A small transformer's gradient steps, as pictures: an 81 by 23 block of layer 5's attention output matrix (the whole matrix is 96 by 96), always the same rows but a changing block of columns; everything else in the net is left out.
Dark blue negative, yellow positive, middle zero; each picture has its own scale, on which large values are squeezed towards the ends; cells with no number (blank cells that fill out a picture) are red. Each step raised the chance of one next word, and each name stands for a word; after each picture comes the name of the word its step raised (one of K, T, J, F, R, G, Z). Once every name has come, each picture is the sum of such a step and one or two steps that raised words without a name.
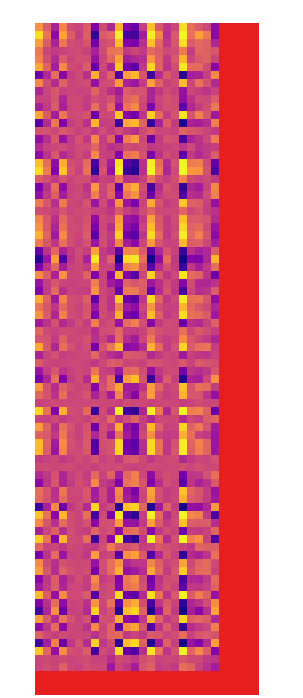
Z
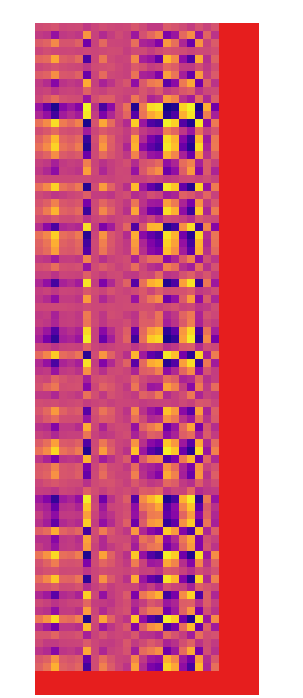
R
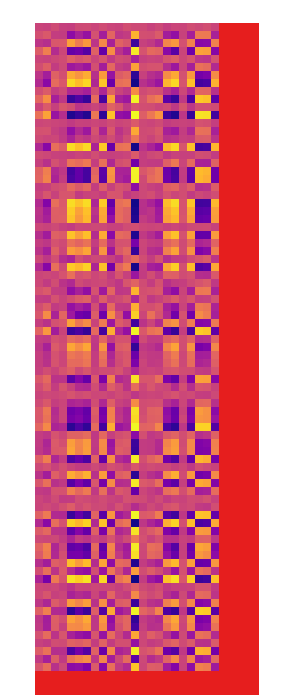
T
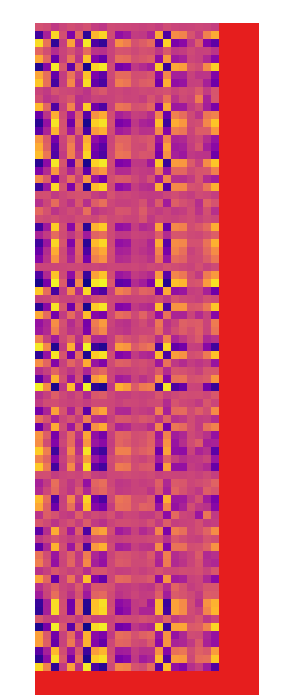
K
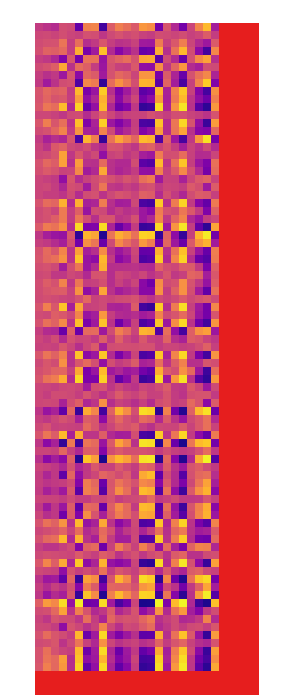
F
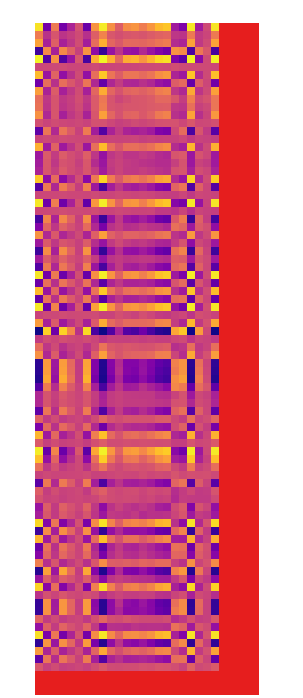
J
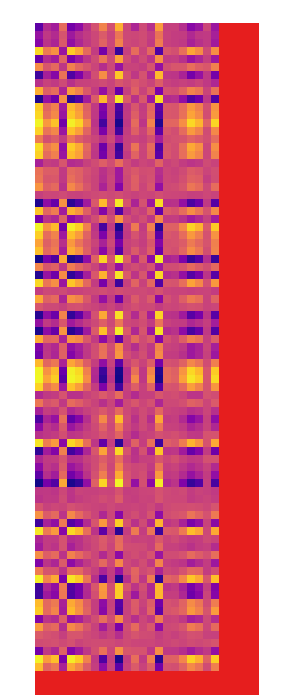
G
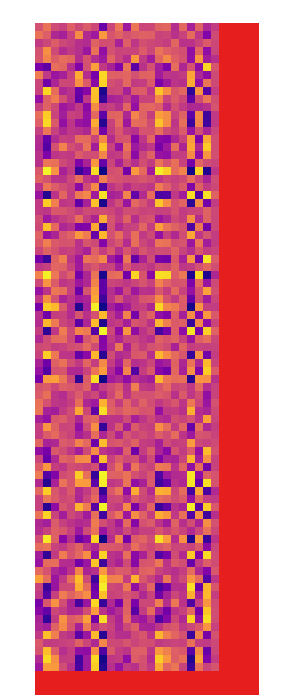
F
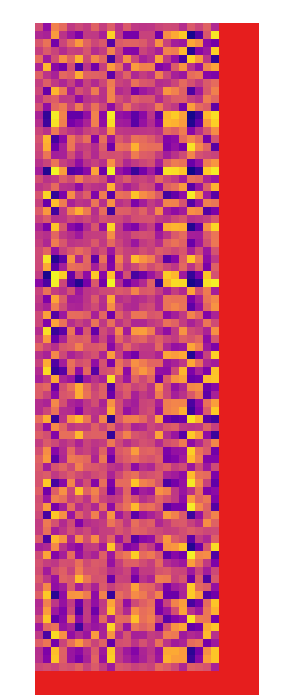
K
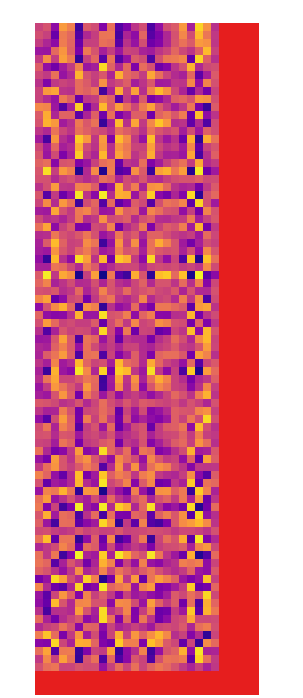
Z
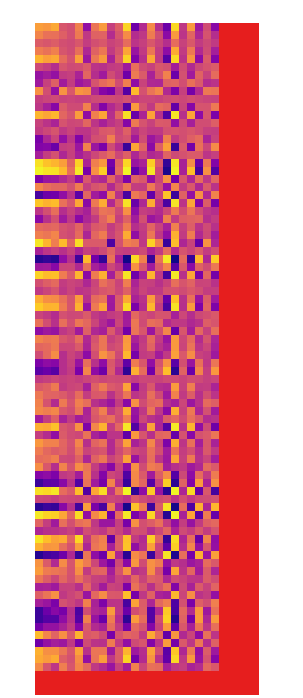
Z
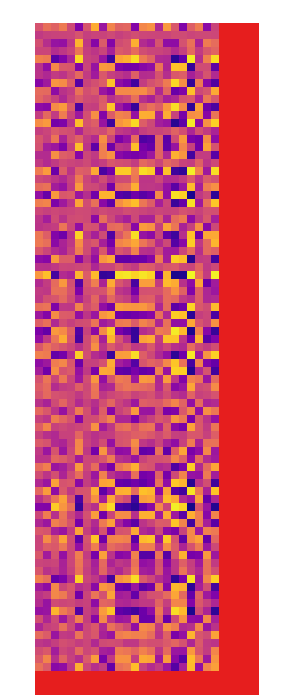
R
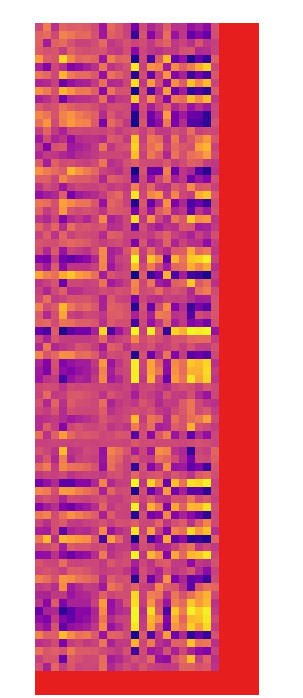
J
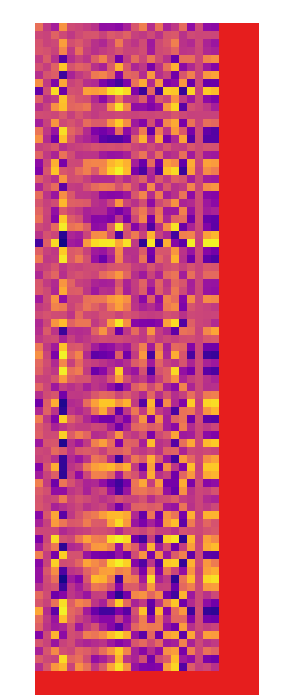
F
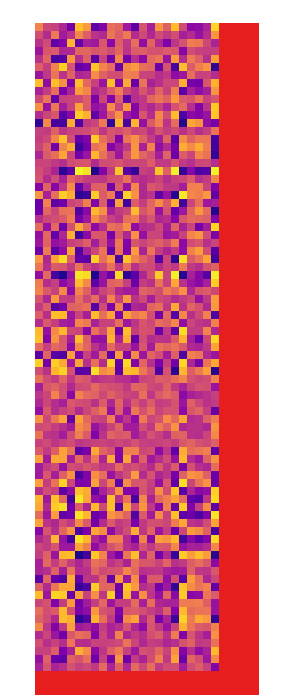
R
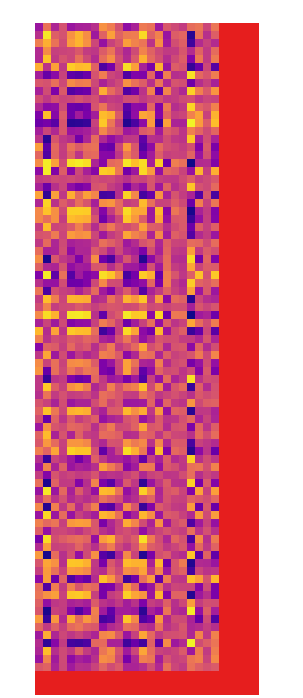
Z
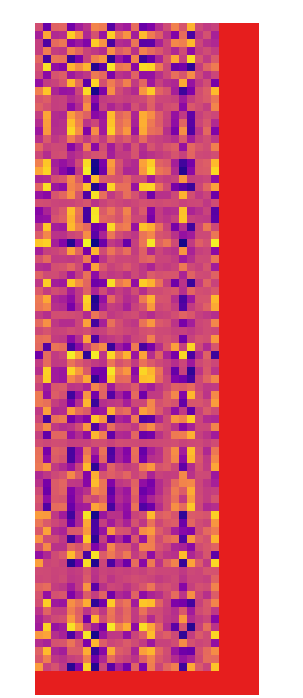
K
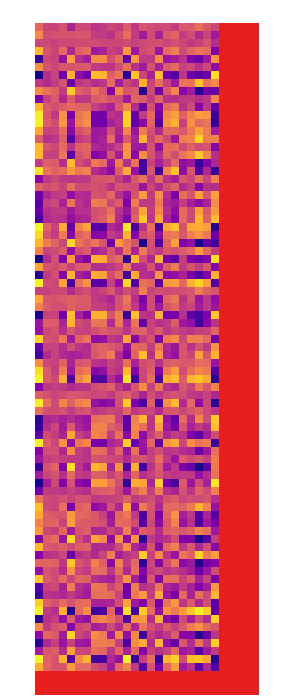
G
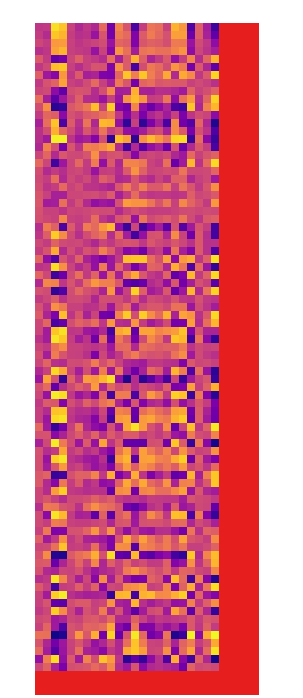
G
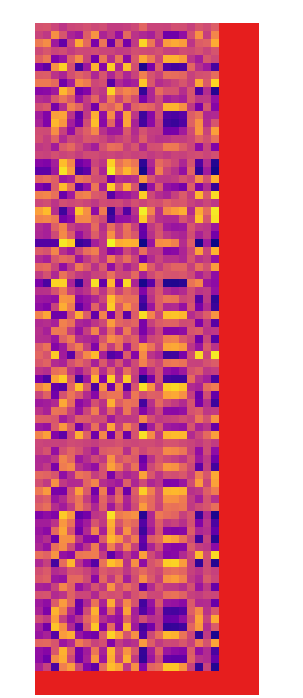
K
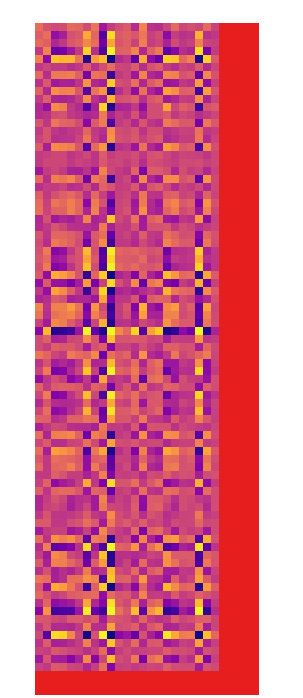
J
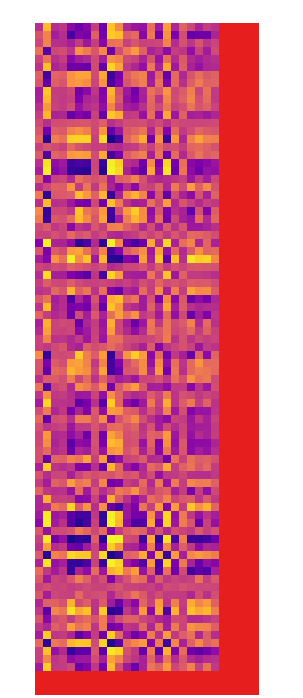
Z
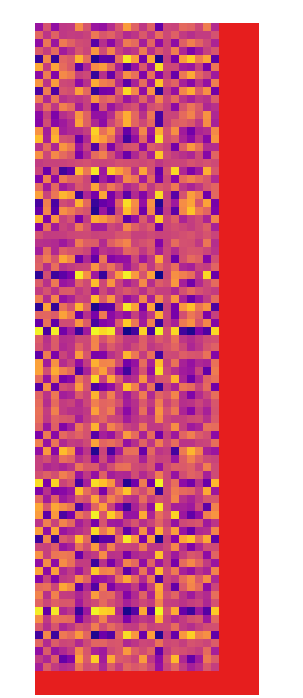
J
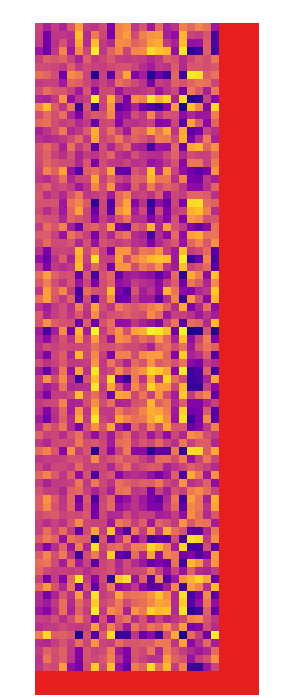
T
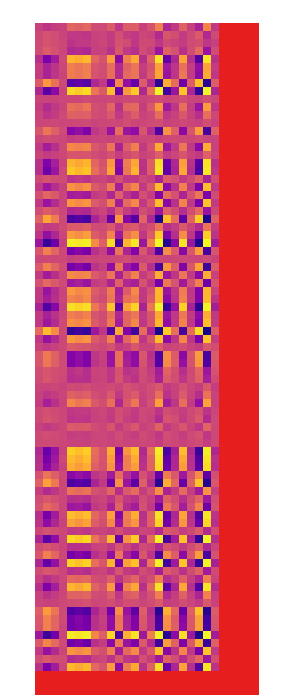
J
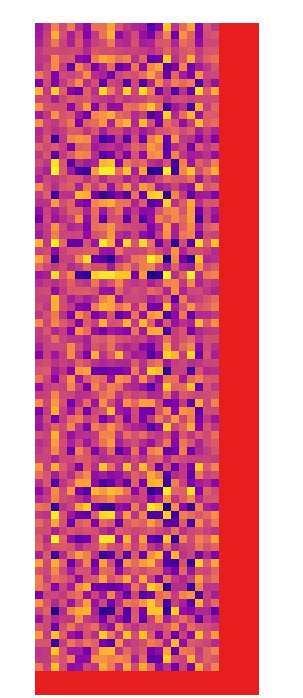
Z
